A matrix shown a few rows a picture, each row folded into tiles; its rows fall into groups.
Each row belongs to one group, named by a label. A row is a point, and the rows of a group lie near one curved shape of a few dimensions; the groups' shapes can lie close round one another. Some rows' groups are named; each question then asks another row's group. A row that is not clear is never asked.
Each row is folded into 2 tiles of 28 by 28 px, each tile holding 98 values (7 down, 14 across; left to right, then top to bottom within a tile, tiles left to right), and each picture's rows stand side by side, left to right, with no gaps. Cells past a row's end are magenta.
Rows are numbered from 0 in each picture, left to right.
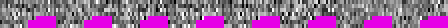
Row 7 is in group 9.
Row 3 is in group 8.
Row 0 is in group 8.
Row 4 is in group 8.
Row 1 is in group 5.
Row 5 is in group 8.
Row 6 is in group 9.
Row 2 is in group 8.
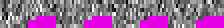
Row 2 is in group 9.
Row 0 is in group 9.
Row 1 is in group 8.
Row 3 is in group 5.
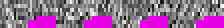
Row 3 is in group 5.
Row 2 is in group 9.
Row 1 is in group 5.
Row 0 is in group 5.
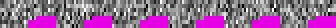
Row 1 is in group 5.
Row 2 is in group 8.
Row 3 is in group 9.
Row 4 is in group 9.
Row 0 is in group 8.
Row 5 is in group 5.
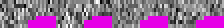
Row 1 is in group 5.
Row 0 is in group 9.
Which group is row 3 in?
5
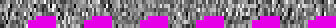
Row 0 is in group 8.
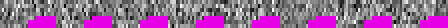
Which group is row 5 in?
9
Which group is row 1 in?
5
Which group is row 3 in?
8
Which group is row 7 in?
5
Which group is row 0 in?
8
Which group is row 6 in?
9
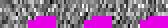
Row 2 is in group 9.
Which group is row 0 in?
5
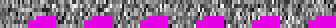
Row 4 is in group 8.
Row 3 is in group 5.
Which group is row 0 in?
8
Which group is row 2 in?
8
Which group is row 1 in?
5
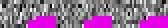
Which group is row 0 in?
9
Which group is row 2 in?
5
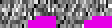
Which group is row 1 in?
5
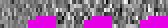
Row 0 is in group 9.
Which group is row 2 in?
8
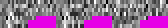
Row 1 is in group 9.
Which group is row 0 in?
9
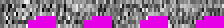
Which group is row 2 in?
8
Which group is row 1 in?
5
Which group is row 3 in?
8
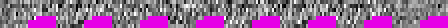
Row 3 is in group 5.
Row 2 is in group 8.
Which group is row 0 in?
8
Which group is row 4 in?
9
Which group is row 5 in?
9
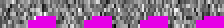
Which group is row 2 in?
5
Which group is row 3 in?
5
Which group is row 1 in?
5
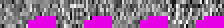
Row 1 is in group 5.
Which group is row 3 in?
9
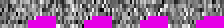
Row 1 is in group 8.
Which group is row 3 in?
8
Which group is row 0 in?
5
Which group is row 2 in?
5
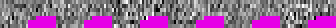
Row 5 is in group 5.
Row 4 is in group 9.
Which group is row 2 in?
8
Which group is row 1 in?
8
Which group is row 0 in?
9
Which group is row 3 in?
5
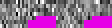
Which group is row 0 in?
8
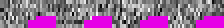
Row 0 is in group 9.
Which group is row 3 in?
5
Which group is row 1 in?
5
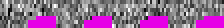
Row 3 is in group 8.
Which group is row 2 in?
8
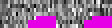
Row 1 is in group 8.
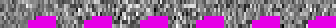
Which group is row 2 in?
5
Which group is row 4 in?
9
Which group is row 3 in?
9
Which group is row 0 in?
9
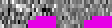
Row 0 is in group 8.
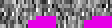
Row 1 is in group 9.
